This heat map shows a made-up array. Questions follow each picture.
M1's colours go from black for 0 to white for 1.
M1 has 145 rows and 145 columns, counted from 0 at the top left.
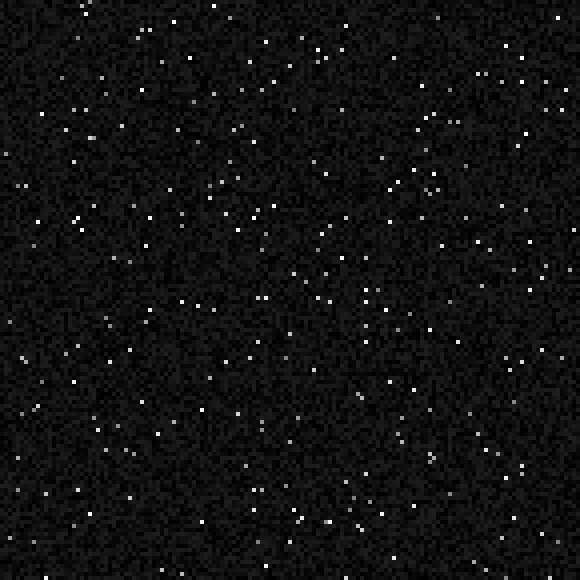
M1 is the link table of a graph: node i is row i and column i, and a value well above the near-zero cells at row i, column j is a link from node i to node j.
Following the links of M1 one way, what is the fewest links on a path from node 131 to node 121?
2
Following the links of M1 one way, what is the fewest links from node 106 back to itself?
2
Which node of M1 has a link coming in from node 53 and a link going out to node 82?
node 56
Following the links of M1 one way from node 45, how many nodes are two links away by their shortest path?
4
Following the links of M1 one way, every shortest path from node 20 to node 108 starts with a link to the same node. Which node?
node 130
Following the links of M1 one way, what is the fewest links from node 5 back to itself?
6
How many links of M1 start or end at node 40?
5
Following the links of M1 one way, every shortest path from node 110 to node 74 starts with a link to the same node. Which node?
node 72
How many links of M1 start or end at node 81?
6
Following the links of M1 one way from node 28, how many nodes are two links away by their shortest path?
4
